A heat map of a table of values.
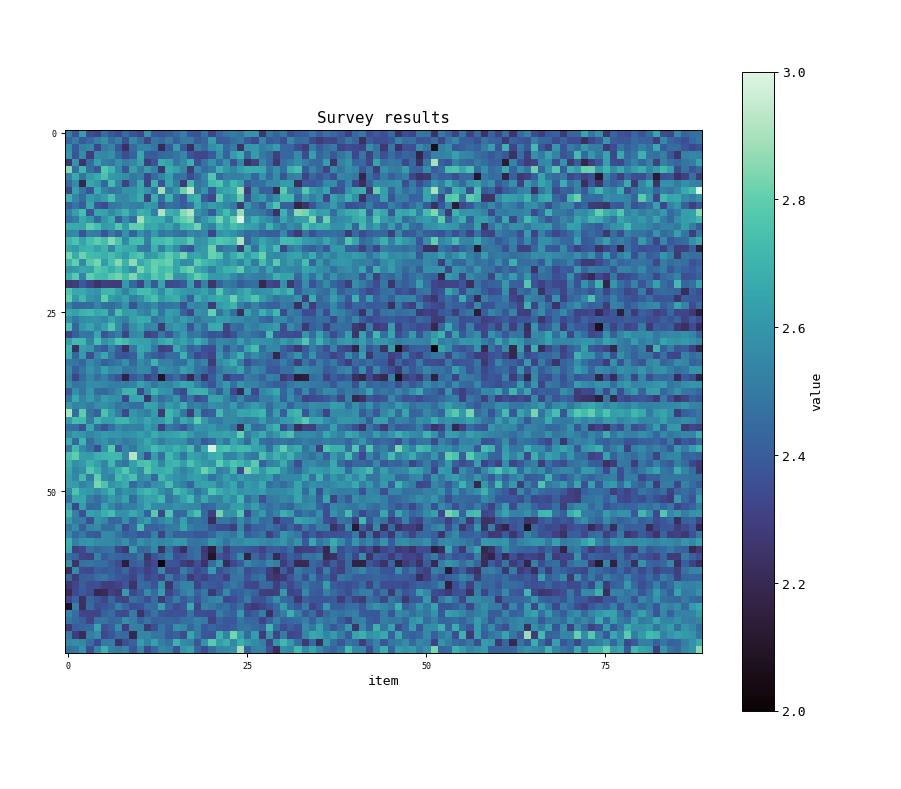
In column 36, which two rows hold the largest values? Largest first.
12, 44
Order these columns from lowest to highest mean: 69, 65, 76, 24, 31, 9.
69, 76, 65, 31, 9, 24
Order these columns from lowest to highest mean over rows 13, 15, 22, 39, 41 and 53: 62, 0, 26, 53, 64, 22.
62, 64, 26, 22, 53, 0
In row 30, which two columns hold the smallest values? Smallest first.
51, 46
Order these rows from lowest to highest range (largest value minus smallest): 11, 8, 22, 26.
26, 22, 11, 8
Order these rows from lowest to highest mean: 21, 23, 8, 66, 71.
21, 66, 71, 23, 8
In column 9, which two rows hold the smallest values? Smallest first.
70, 63
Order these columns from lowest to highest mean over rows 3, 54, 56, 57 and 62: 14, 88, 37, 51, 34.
37, 51, 88, 14, 34
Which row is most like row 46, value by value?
22
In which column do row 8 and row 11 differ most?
32
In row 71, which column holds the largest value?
20
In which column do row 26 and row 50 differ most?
58
